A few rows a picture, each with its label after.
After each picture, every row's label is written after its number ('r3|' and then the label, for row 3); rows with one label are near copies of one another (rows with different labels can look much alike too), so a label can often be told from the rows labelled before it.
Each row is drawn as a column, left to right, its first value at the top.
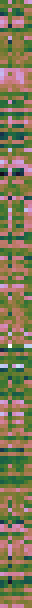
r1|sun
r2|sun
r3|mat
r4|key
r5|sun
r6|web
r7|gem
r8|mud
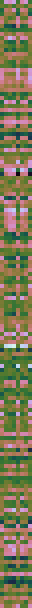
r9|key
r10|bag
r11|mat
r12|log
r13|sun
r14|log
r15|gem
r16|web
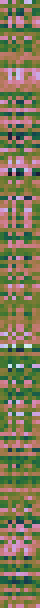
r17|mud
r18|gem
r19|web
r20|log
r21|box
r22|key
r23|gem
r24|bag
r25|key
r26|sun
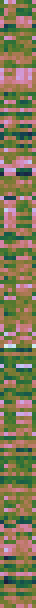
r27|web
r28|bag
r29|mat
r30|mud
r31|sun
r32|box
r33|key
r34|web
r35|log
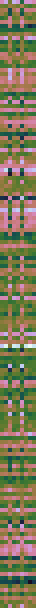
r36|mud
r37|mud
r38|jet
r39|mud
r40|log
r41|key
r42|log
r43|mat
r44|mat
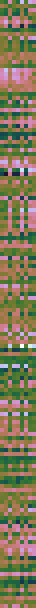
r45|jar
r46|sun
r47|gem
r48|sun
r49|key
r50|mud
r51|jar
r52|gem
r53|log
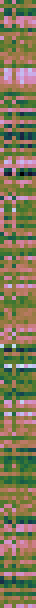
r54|mat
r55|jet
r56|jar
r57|log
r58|key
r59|web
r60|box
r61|sun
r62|sun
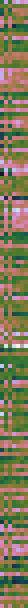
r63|key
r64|mud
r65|key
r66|mat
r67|bag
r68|bag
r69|mud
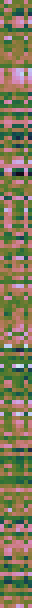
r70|key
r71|mat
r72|log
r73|web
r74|sun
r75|sun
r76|mat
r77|jet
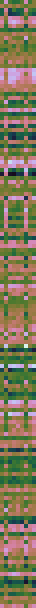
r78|sun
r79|bag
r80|jet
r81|web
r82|jet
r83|key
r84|mat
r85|web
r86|box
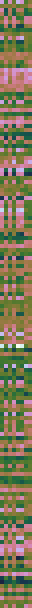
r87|bag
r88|jet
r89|gem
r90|jar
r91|gem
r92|gem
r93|box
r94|box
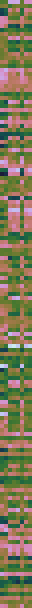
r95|jet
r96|key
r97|gem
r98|mud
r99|log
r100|jar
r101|bag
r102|log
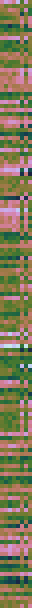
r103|gem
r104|mud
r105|gem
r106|mat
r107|bag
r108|jar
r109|log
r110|jar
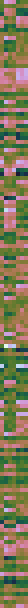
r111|jar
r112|bag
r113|bag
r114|mat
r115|web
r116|jar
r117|jet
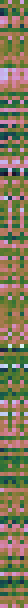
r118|jet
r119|box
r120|mat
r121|jar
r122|box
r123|mud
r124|key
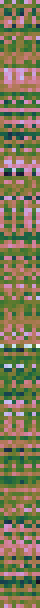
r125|mud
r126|key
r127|web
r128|mud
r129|jar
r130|jet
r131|bag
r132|mat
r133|jet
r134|mat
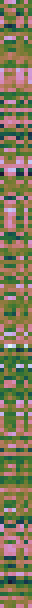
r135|key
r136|gem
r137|mat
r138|log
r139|jar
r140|key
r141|mat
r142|web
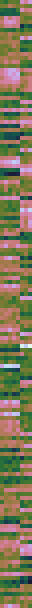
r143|jar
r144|jar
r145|sun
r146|jet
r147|jar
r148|log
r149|log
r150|mat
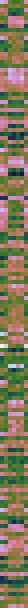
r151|gem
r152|bag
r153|box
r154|jar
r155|jet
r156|web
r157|log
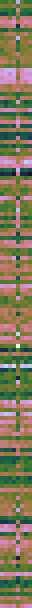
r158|key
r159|key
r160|key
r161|sun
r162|gem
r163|jar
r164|key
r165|web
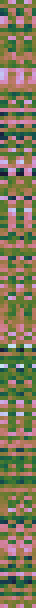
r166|box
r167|box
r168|log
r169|bag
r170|jet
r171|jar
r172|bag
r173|bag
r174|jar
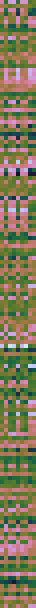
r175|log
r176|key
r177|log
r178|bag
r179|jet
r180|bag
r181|mud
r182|jar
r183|sun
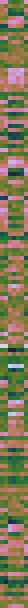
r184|mud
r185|mat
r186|key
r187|web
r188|web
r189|box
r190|log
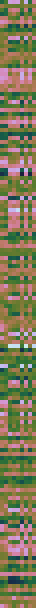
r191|key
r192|jar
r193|log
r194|bag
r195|gem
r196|box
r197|gem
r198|key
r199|log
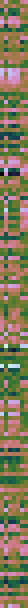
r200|sun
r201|log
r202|sun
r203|jar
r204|sun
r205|log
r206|mat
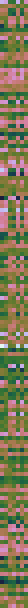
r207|mud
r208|bag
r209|key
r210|key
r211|bag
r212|jet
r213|gem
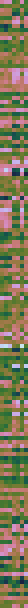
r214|mat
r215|mud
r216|gem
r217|key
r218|jet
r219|mat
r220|key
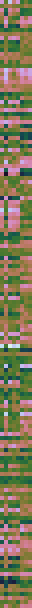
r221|bag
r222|jet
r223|bag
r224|mat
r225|gem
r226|key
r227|jar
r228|box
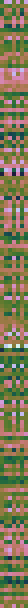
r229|web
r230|mud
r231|gem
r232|sun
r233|mud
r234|jet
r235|mud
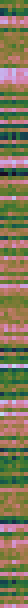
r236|jet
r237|sun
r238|key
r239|box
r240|jar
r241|web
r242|jar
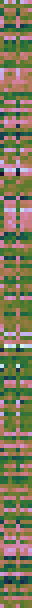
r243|sun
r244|gem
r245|mat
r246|gem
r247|jar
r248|mud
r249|mud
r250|log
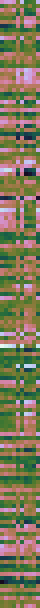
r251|mat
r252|mud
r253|mud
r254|gem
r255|web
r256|bag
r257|web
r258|web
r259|box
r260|bag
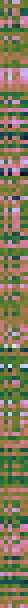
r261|web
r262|log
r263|web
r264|gem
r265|bag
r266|sun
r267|box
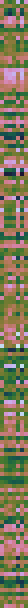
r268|mud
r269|web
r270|jet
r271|box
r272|gem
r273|jet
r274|gem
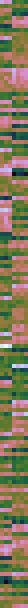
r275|gem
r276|mat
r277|mud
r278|jar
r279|jar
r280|jar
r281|jet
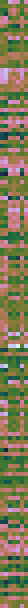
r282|web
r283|box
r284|gem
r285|bag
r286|gem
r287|jar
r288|gem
